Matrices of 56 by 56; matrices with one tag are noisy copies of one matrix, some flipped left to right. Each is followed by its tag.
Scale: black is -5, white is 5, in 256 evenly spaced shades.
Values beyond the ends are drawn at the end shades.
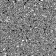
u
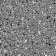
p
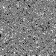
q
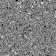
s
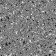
p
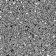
s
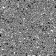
q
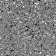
s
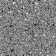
s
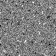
p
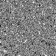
p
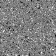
q
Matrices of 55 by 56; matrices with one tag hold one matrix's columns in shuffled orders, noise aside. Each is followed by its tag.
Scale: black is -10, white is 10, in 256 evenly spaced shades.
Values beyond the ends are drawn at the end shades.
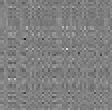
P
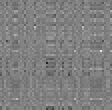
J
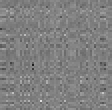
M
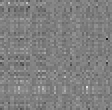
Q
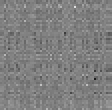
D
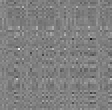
P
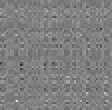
M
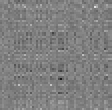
D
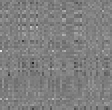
J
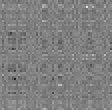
D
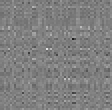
P
